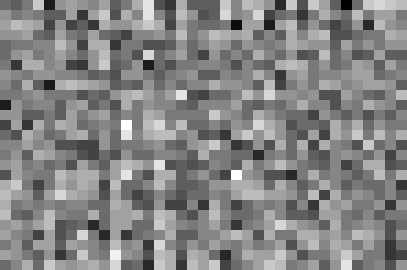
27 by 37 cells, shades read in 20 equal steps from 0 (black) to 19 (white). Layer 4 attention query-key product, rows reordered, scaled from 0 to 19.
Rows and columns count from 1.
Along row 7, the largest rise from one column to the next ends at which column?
3
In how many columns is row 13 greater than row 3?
19
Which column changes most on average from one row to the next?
22
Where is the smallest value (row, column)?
1, 32
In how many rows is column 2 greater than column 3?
15
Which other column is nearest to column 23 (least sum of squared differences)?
29
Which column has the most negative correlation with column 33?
20
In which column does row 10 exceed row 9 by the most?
17
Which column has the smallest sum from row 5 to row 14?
11
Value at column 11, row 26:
18
